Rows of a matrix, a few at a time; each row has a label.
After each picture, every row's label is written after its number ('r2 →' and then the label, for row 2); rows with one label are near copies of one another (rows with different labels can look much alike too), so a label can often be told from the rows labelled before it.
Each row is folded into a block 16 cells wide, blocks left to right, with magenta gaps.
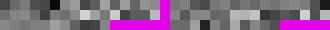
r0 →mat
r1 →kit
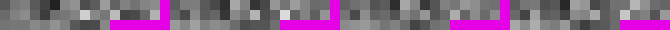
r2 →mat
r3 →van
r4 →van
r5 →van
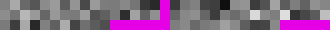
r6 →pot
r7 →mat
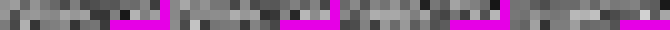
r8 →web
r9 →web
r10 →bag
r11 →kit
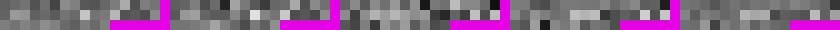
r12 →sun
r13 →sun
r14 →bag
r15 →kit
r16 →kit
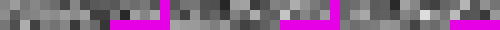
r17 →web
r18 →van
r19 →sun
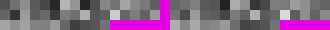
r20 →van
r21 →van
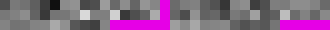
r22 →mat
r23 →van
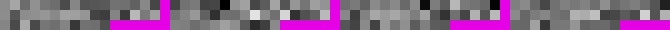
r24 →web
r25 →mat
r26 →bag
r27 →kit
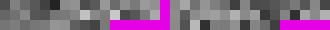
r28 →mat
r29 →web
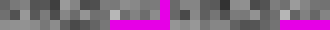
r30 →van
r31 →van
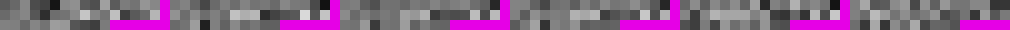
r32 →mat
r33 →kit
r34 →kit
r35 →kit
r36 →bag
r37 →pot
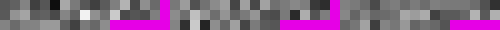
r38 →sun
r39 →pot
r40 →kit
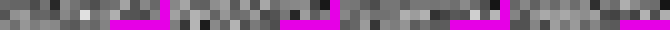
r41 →sun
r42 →pot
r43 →kit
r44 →bag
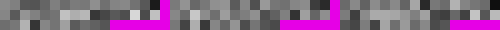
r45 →kit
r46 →pot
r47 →bag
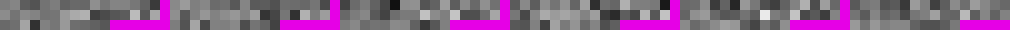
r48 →kit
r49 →web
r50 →mat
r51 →bag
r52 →sun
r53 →van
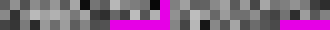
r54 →bag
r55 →pot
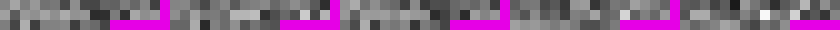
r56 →web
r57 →kit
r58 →web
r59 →van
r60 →sun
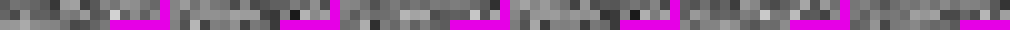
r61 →van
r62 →web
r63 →kit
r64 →web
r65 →sun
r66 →kit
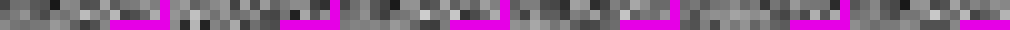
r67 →mat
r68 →pot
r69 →mat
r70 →van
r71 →bag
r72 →mat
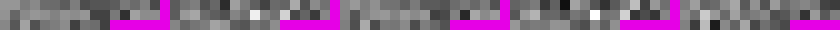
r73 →web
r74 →sun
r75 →web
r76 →sun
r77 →pot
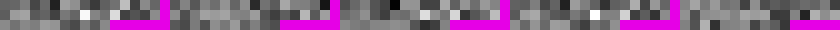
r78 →sun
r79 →bag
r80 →mat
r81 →sun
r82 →web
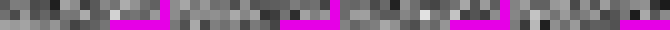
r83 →van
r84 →web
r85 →sun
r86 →pot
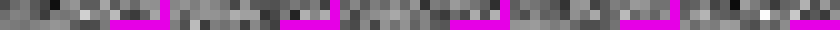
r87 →mat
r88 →web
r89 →bag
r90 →van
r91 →sun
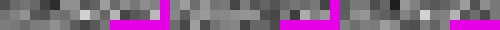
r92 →mat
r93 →web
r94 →sun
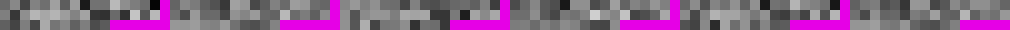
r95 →bag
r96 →van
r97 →web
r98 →mat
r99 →bag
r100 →van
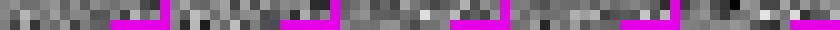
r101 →pot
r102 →pot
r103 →sun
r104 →kit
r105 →mat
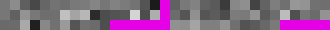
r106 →kit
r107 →van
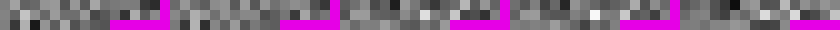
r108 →pot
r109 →pot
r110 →sun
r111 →sun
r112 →mat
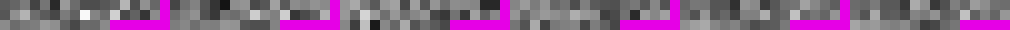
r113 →sun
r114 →mat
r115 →pot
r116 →web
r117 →van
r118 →van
